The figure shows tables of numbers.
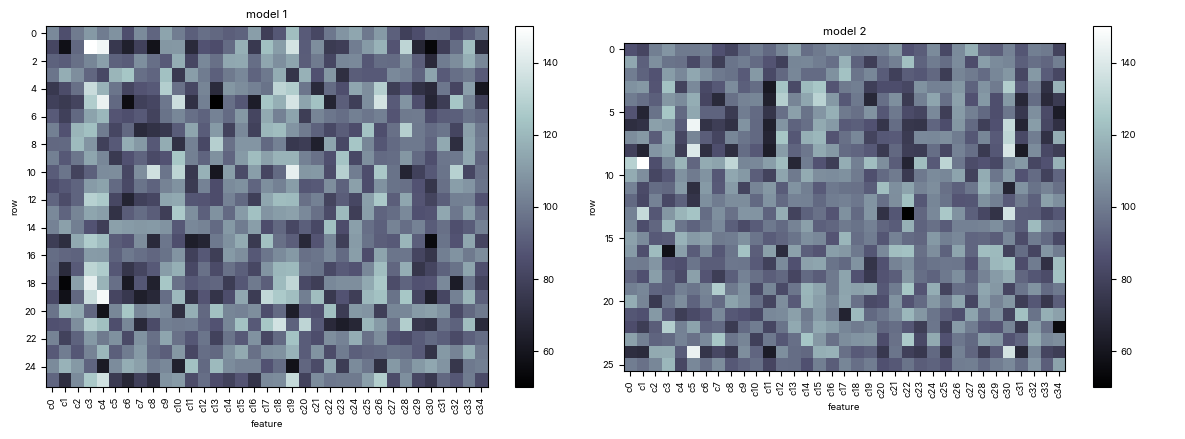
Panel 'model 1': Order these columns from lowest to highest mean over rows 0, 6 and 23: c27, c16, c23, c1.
c1, c27, c16, c23
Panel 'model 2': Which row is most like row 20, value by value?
10
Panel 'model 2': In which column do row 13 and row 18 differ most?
c22
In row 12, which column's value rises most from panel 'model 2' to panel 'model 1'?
c3
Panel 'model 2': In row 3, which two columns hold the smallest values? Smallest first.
c11, c33
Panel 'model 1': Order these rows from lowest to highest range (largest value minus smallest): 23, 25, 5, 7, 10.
23, 7, 25, 10, 5
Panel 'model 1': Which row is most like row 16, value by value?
11
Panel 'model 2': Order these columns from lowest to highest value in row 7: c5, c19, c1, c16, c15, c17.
c19, c16, c17, c5, c1, c15
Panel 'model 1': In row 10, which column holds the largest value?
c19
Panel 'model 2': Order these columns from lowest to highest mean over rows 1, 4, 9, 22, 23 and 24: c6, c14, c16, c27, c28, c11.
c11, c27, c6, c28, c16, c14
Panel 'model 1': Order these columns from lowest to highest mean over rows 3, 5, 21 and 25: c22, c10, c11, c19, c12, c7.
c7, c22, c11, c12, c10, c19
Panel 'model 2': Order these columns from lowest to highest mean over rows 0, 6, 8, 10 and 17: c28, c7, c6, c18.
c7, c6, c28, c18
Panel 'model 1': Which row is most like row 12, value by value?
17
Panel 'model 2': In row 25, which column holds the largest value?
c3
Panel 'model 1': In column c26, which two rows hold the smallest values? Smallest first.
24, 20
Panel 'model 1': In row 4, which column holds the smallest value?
c34
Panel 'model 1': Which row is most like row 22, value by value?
0
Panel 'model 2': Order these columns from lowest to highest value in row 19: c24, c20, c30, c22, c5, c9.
c30, c20, c5, c9, c24, c22
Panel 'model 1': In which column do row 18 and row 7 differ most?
c9
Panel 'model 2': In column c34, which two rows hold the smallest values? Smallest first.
22, 5
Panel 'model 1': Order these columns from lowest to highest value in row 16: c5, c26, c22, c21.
c5, c21, c22, c26
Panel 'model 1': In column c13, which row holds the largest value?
8
